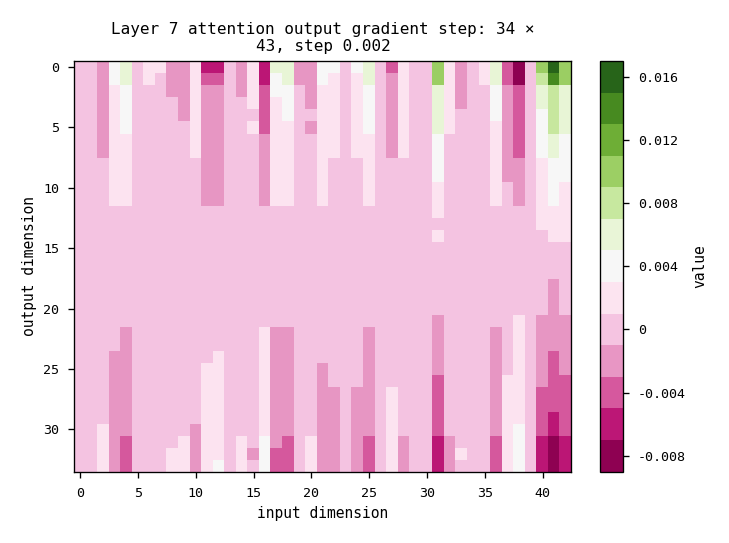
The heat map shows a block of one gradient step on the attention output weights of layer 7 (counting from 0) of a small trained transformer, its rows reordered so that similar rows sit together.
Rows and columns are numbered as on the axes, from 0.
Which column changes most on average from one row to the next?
41
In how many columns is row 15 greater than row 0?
13
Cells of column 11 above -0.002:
22
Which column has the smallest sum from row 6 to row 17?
38
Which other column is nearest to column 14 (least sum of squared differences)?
8
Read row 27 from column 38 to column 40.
0.002 0 -0.004
